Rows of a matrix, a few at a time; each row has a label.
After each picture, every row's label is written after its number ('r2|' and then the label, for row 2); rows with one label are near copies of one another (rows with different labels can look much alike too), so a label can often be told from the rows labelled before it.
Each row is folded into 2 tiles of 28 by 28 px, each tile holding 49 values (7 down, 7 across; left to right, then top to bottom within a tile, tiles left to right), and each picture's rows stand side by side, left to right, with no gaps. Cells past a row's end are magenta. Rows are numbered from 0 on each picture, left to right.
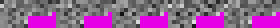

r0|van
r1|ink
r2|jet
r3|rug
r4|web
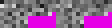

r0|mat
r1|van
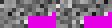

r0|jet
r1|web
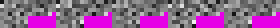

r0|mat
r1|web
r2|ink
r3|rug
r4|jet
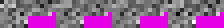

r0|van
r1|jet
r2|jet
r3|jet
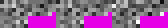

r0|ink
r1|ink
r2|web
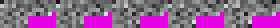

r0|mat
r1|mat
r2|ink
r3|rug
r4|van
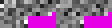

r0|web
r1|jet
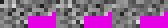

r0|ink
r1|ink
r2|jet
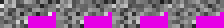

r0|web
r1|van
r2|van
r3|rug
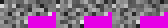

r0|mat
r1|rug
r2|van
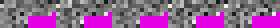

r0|van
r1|web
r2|rug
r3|web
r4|mat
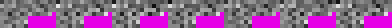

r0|rug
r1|mat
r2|mat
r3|mat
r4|ink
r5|van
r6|mat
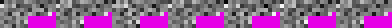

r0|mat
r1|web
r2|ink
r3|web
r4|mat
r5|web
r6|web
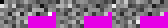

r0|mat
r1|ink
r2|web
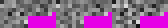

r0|jet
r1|mat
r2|ink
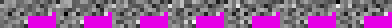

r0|jet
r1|jet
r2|rug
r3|web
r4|ink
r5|ink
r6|mat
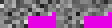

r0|rug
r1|van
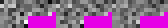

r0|van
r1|rug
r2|van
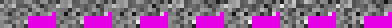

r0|rug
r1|jet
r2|jet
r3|van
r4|jet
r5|web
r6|van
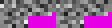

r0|rug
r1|rug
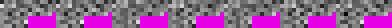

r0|rug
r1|rug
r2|web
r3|ink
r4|web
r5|ink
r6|rug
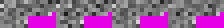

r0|web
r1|rug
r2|web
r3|jet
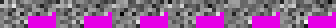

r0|ink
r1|ink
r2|jet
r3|mat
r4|jet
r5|van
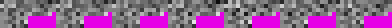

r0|van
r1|van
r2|mat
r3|van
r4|ink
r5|rug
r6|ink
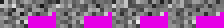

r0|ink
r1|mat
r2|web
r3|web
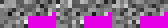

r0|jet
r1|web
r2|ink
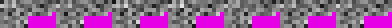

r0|ink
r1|rug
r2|ink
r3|ink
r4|van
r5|rug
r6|rug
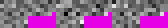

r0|rug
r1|jet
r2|mat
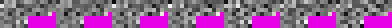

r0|web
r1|jet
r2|mat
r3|mat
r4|ink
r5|web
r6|rug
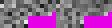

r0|rug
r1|van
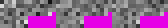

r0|web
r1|jet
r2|van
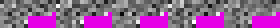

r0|rug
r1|web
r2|jet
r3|web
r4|van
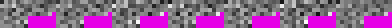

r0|ink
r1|rug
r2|web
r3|mat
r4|ink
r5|web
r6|mat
